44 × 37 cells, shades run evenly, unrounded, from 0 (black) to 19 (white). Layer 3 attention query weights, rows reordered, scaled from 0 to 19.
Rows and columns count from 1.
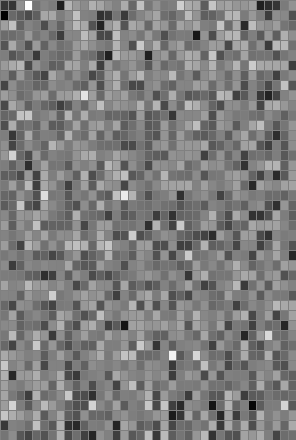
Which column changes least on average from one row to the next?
8
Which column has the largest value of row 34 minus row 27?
2
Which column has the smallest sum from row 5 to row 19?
19
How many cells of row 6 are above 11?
10
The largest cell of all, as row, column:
1, 4
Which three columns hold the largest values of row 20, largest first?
16, 6, 15
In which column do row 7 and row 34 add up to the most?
34
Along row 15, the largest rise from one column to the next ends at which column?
7
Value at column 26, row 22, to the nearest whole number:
10
